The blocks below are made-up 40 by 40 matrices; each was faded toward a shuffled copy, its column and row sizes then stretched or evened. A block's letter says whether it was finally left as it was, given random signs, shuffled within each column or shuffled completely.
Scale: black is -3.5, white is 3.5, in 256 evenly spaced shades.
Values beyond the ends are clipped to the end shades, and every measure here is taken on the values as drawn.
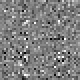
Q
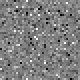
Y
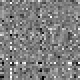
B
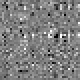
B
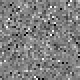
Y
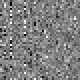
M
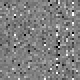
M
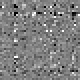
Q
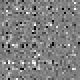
B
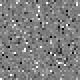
Y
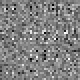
Q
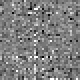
Q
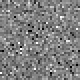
Y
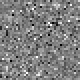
Y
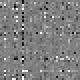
Q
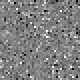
Y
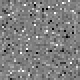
Y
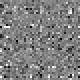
B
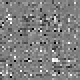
Q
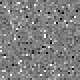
Y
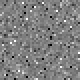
Y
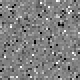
Y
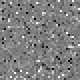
Y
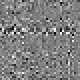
B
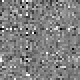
Q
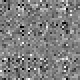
Q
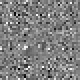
B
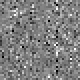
M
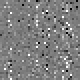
M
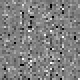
M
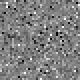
Y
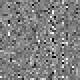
M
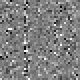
M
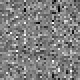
M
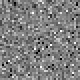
Y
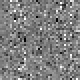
M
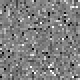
Y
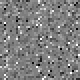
M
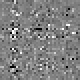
Q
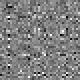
B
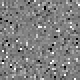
Y
